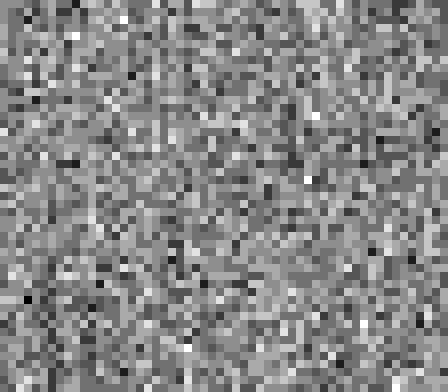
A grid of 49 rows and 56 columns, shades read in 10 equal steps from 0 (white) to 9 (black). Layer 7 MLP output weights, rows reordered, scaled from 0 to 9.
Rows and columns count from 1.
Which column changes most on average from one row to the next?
4
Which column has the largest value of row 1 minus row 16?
5
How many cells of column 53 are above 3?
34
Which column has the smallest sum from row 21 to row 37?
12
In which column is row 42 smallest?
36
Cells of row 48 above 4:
23
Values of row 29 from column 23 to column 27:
6 4 5 6 5
